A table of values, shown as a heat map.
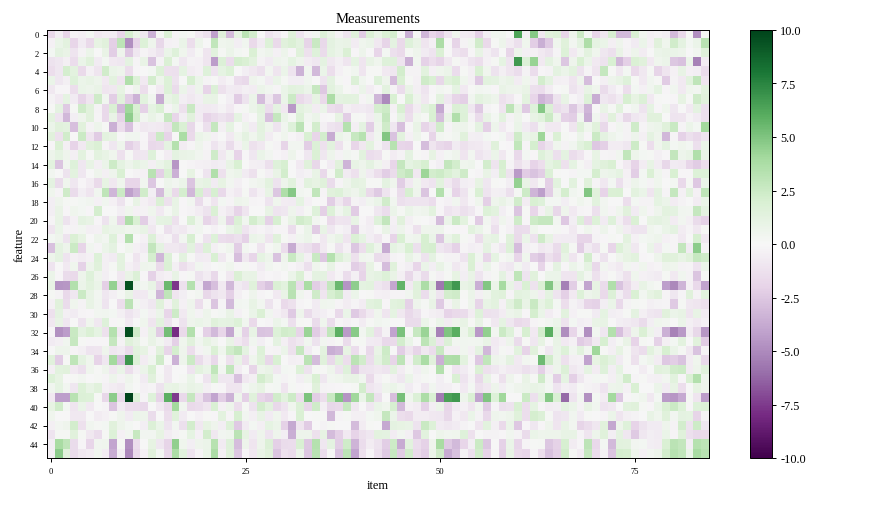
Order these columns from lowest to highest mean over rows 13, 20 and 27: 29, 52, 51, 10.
29, 51, 52, 10
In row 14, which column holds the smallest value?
16
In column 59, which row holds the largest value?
8
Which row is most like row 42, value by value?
23
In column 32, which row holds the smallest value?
4
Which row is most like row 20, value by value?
9
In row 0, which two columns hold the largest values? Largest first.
60, 62
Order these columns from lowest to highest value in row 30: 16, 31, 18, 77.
31, 77, 18, 16
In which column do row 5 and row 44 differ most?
10
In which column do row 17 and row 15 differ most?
48
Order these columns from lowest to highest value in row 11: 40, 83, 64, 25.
83, 64, 25, 40
